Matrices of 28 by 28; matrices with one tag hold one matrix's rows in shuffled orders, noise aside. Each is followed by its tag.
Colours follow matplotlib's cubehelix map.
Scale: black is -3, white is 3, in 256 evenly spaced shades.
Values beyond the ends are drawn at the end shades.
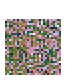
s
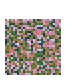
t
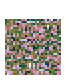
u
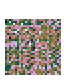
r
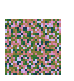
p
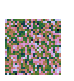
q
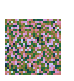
t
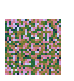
r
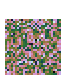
u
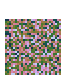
r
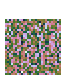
p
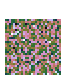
r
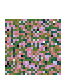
u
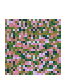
u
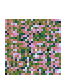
q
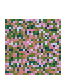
s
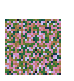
u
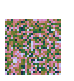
q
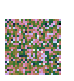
u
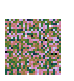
s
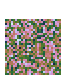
t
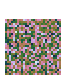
r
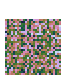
q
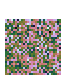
s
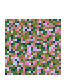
t
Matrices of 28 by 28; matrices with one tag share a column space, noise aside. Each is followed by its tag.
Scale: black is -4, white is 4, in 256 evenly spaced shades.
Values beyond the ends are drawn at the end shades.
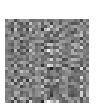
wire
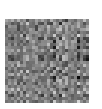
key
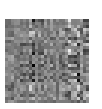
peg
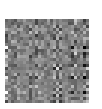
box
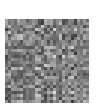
box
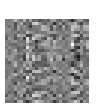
key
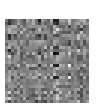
box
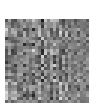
peg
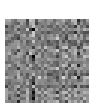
box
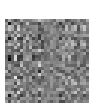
key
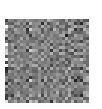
wire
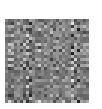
wire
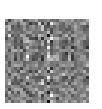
key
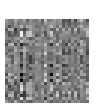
peg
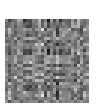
peg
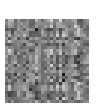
peg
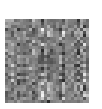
peg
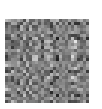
key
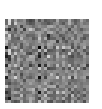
box
